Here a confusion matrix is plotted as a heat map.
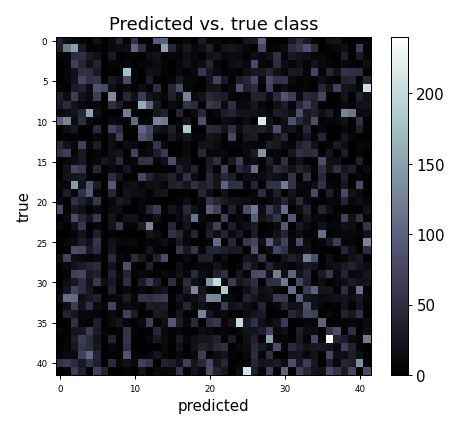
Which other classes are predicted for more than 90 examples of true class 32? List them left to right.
1, 2, 20, 21
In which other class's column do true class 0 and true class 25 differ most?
41
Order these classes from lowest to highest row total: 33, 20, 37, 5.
20, 33, 5, 37
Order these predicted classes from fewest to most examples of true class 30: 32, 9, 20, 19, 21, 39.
19, 39, 9, 32, 20, 21
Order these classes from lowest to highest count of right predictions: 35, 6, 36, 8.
8, 36, 6, 35
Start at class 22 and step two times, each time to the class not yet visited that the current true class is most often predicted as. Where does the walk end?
2
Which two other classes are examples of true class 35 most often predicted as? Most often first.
24, 15
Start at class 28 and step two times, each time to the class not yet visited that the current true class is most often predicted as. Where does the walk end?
4
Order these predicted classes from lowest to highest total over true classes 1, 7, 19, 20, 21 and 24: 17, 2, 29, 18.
18, 29, 17, 2
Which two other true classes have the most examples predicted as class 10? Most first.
1, 14
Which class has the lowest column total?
6
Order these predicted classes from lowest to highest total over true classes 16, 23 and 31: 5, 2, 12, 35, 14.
14, 5, 35, 12, 2
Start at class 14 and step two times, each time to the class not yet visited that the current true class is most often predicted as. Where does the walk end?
33
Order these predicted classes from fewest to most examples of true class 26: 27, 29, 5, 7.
27, 7, 5, 29
